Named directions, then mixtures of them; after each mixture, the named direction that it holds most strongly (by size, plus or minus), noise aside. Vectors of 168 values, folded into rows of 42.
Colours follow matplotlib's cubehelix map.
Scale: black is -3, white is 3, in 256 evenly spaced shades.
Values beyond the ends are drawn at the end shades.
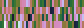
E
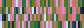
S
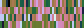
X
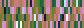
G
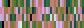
X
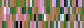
G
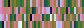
X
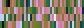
X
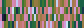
S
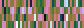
G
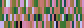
X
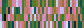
S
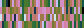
X
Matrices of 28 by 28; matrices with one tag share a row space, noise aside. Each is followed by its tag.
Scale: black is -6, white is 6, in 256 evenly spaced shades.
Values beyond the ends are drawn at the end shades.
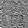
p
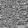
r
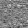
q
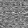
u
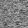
q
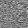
r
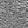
r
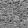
q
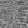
r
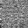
p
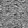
p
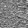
r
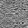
u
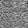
u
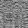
u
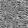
r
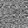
u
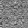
p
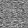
p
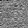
p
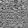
p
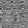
p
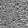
r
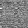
p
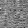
q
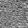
r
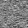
q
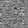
p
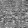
u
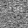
q
